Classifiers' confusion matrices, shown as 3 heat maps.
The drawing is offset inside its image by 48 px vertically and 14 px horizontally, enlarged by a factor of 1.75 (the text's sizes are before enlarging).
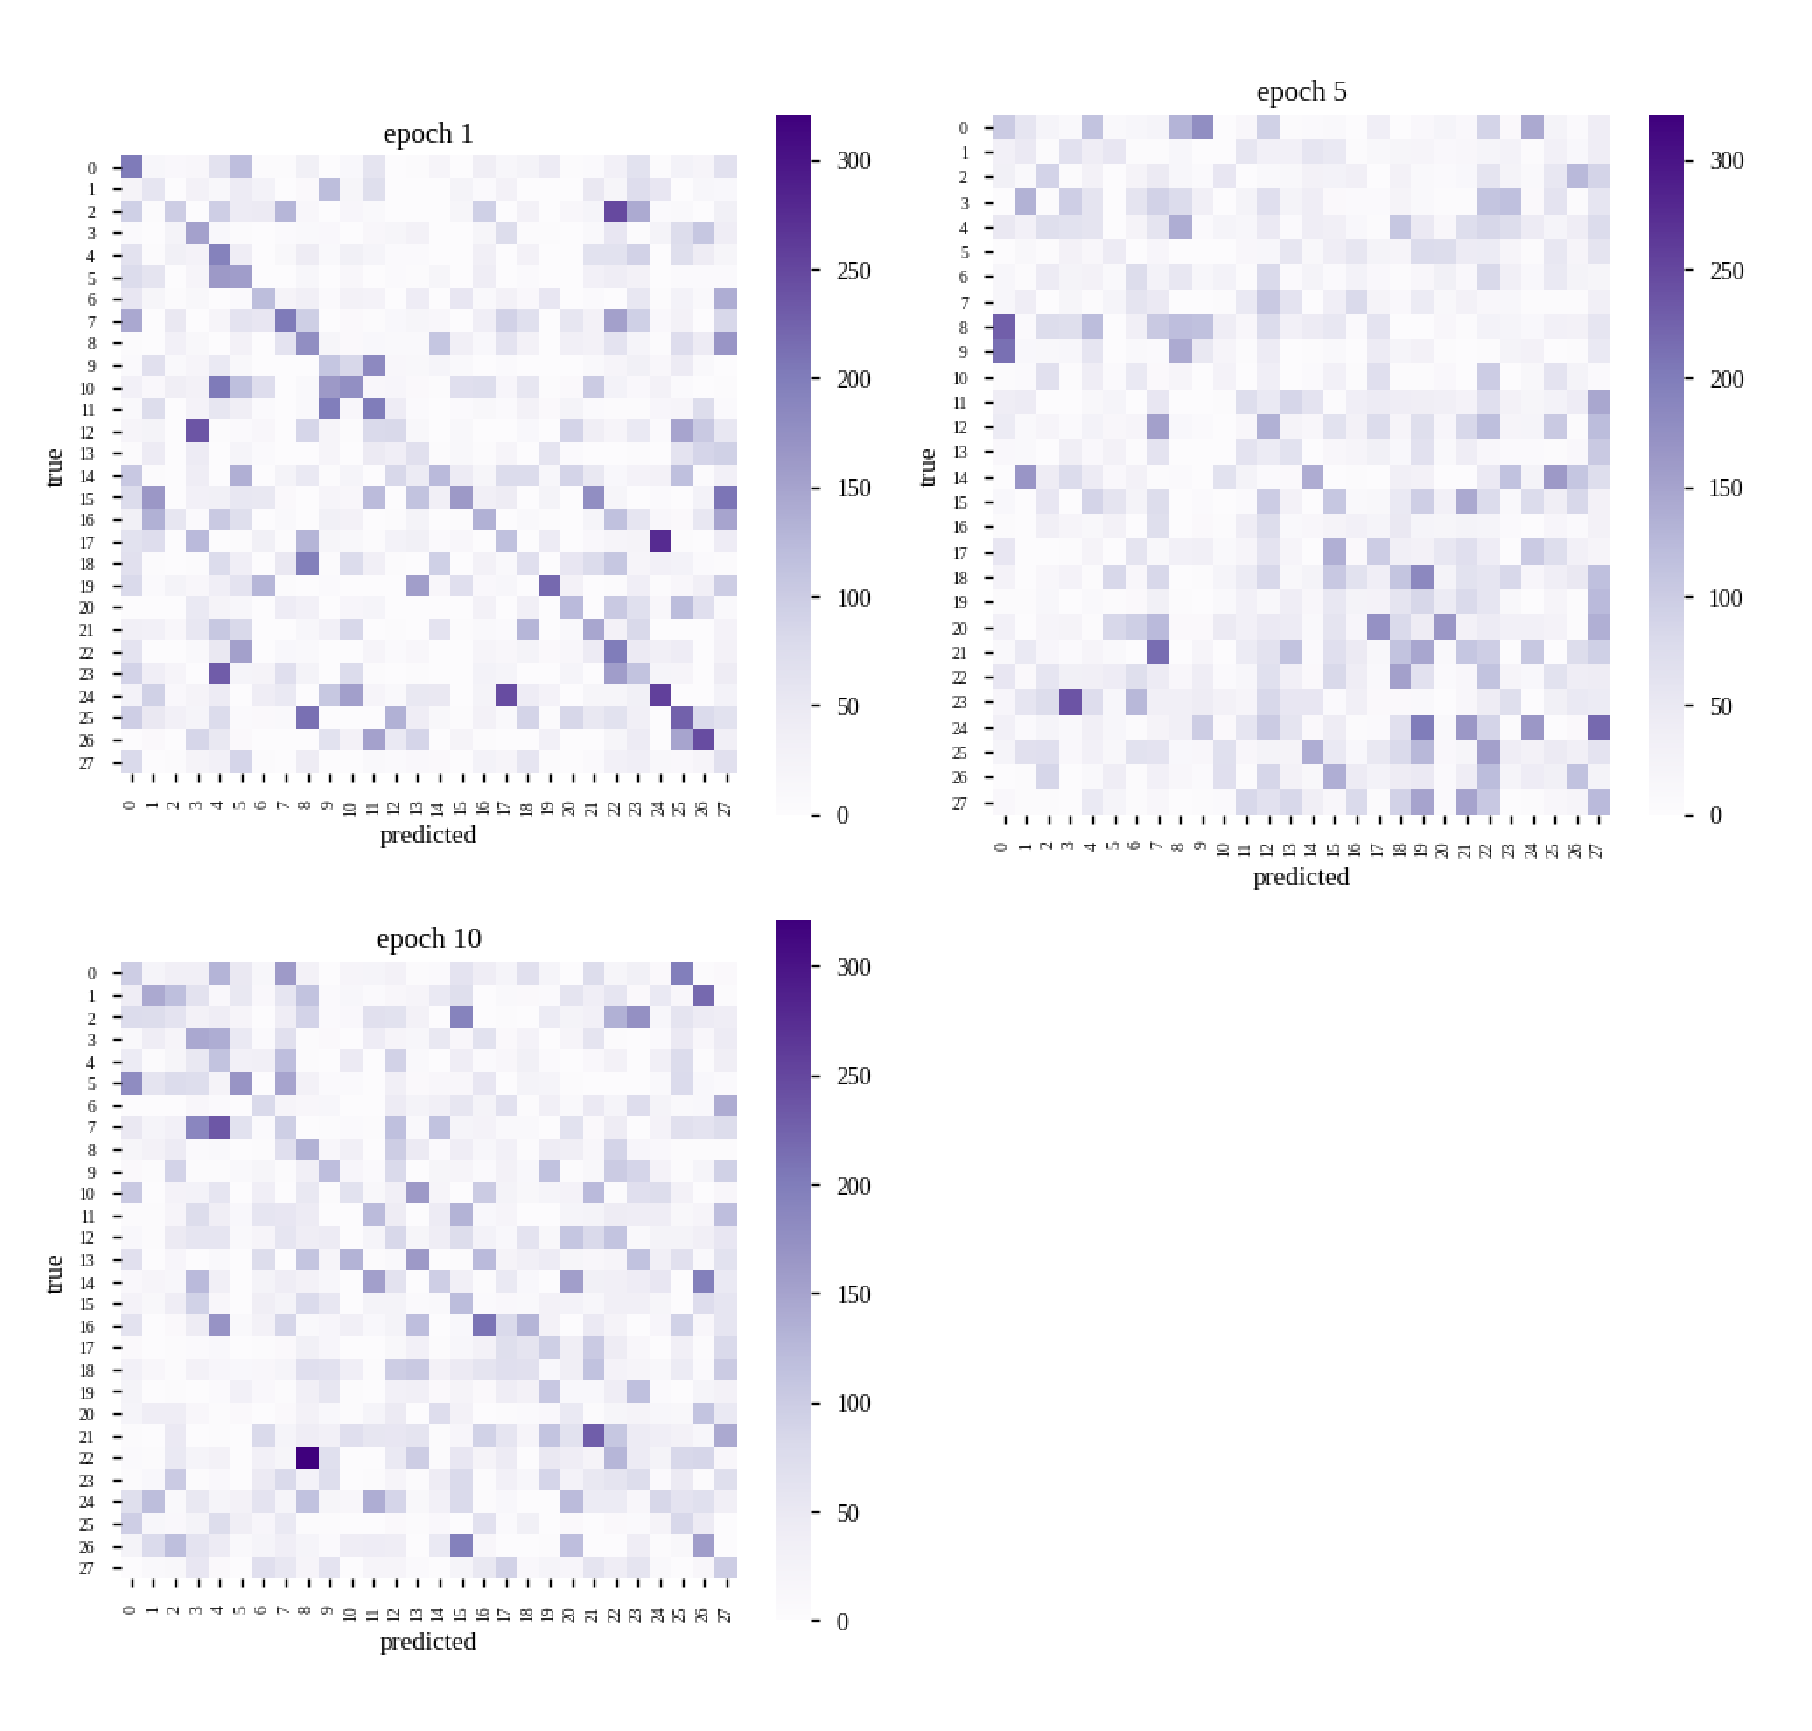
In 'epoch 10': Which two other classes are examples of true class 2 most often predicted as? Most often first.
15, 23
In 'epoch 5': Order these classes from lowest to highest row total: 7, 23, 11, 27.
7, 11, 27, 23
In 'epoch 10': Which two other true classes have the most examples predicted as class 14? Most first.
7, 20
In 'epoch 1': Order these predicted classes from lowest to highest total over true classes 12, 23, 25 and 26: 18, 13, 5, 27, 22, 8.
5, 18, 13, 27, 22, 8
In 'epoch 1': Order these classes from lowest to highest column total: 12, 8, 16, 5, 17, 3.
12, 16, 17, 3, 8, 5
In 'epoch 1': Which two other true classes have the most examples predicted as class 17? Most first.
24, 7
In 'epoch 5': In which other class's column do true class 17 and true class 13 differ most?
15
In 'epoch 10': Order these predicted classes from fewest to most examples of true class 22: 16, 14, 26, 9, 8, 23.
14, 16, 23, 9, 26, 8
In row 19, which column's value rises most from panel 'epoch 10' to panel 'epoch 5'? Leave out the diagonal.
27
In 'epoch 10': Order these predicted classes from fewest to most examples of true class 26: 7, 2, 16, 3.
16, 7, 3, 2
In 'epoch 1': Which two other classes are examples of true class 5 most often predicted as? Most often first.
4, 0
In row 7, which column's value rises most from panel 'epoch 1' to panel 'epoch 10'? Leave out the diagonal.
4
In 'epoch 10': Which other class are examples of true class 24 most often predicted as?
11
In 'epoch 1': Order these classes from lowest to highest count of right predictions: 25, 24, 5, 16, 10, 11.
16, 5, 10, 11, 25, 24
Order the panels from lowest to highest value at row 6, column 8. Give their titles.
epoch 10, epoch 1, epoch 5
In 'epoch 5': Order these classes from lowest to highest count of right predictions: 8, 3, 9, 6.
9, 6, 3, 8
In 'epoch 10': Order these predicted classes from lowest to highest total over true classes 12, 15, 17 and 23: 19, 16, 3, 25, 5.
5, 16, 25, 3, 19
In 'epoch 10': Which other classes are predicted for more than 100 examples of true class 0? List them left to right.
4, 7, 25
